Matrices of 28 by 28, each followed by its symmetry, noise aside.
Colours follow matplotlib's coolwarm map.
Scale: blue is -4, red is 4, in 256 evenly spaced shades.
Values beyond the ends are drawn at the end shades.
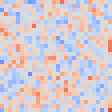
no symmetry.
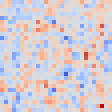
mirrored top to bottom.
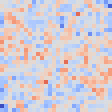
same after a half turn.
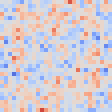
same after a half turn.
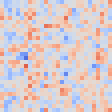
mirrored top to bottom.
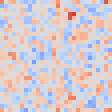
mirrored top to bottom.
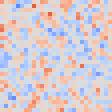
no symmetry.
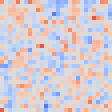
no symmetry.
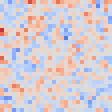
symmetric.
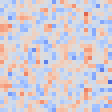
mirrored top to bottom.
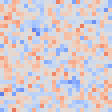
same after a half turn.
